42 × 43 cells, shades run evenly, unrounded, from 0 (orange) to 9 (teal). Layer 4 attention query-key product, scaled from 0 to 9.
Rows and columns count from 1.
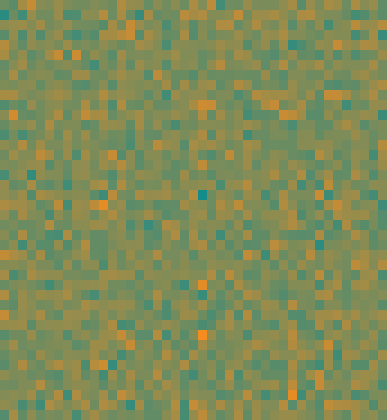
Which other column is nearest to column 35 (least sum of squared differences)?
29
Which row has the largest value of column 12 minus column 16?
20
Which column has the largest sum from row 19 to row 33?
34
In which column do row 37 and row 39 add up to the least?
33
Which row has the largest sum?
24
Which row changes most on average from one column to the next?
41
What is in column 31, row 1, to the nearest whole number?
5
